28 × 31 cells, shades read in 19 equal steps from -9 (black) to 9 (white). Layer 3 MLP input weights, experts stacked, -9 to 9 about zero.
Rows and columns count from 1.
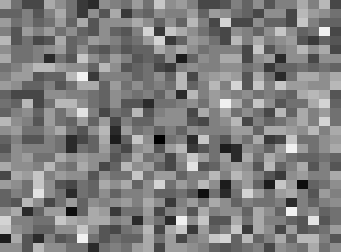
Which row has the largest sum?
10
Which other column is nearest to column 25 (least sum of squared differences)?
9
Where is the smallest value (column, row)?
15, 16
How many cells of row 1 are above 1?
7
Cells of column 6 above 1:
11
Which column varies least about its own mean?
2
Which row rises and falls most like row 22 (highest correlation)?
17
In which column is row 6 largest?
24
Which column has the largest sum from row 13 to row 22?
27
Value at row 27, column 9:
-1
